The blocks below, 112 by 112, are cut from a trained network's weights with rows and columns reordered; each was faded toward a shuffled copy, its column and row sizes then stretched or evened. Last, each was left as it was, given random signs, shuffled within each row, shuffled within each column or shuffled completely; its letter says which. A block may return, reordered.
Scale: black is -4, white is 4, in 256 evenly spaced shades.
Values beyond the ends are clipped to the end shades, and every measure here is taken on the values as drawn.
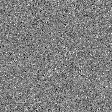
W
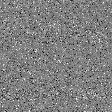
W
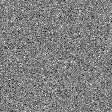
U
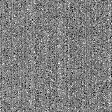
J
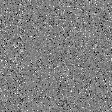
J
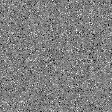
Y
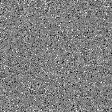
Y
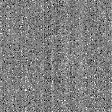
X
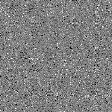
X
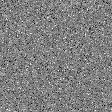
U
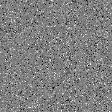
J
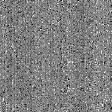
X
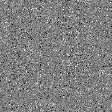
Y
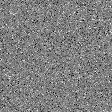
U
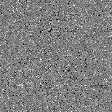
X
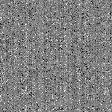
X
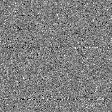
Y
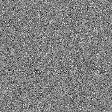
Y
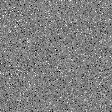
J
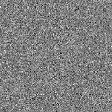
X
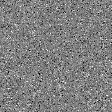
J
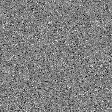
W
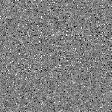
X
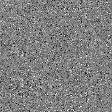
Y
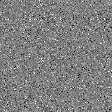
X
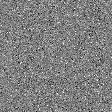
J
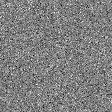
U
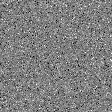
U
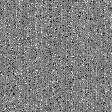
J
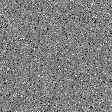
U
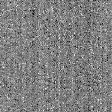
X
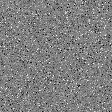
U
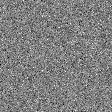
U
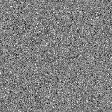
X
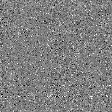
Y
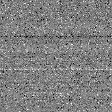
X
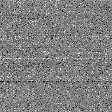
X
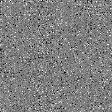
Y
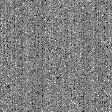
J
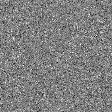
J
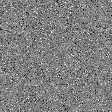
W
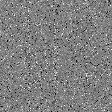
J
